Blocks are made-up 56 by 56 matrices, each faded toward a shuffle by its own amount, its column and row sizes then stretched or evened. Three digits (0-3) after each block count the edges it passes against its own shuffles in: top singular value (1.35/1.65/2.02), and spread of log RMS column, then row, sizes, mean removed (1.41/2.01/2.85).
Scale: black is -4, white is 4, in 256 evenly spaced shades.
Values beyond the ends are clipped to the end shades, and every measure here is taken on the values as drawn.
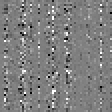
1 3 0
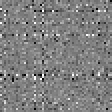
3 2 2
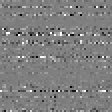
1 0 3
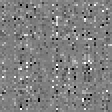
1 2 1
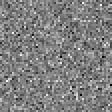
0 0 0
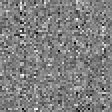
0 2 1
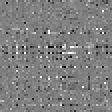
3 1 2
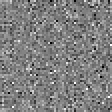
2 1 0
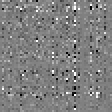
1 3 2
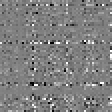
2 2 3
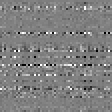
3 1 3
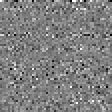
2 1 2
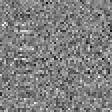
2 0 1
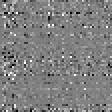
0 2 3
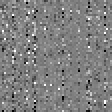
0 3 0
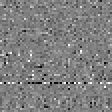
2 0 2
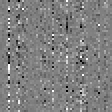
2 3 0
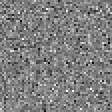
1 0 1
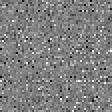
2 0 1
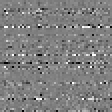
2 1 3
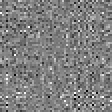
3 2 1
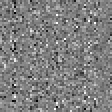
0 2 0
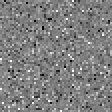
0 0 0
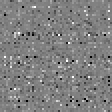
1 1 2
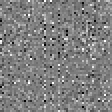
1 2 1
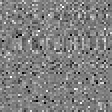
3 0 1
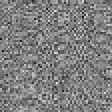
3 1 0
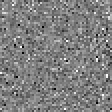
0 1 0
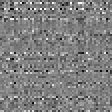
3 0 3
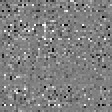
0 1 2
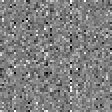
2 2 0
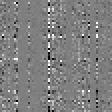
3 3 1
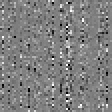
0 3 0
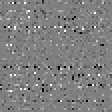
0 1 2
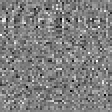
3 0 2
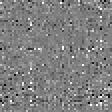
1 1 2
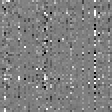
2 3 1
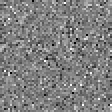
1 0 0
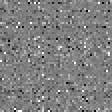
0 1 2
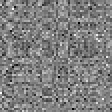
3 0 0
